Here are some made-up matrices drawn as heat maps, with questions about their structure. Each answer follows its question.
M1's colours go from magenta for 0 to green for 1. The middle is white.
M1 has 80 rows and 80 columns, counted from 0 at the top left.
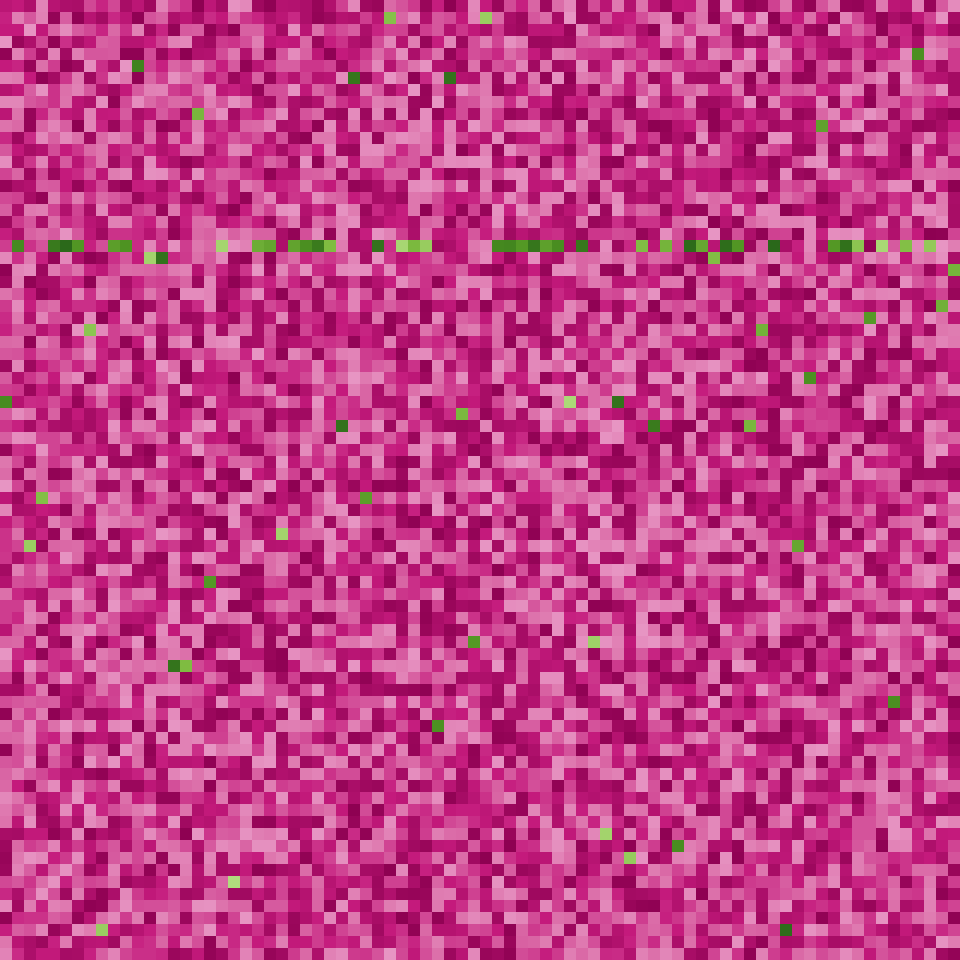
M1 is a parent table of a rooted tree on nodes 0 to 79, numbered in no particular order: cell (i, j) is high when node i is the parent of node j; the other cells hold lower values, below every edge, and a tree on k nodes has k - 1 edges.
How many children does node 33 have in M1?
3
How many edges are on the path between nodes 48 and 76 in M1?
3
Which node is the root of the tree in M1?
20
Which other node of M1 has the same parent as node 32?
40
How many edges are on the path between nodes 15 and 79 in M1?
4
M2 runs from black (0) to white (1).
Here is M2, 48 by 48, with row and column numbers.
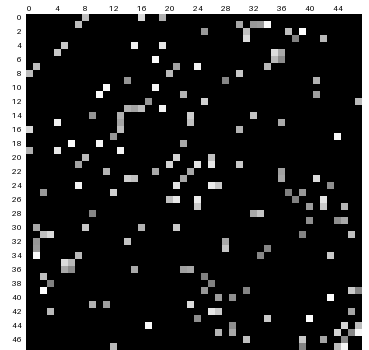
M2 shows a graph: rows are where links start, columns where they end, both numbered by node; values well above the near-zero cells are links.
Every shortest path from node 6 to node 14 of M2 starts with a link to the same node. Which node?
node 36
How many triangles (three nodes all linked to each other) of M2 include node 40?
0
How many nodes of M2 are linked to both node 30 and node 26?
1
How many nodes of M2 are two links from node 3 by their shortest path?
5
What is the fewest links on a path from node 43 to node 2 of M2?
6
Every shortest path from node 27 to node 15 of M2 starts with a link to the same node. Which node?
node 24
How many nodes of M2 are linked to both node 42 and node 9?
0
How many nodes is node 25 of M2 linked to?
4
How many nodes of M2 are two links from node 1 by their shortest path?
7
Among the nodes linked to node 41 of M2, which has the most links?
node 23
